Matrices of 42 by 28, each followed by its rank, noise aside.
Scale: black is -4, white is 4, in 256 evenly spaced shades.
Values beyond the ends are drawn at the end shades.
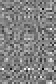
four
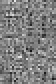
eight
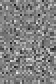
six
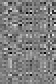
three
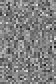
eight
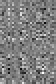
four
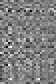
four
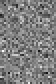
six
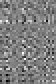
three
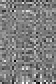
four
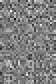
six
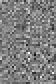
eight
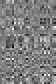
three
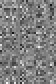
six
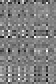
two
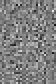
six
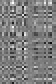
two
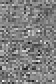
six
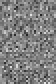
six
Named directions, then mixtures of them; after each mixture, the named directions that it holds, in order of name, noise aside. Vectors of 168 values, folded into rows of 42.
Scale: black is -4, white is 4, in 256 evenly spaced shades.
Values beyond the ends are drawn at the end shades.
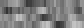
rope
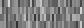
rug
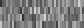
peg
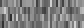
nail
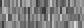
nail, rug.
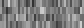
rope, rug.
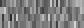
nail, peg.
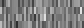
peg, rug.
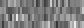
nail, rope.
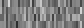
rug.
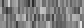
rope, rug.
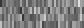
peg.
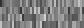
peg.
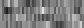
rope, rug.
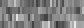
nail, rope.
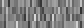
rug.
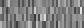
peg, rug.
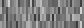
rug.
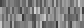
peg.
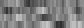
rope.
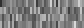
nail, peg.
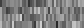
peg, rope.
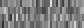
nail.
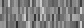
rug.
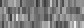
nail, rope.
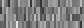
rug.
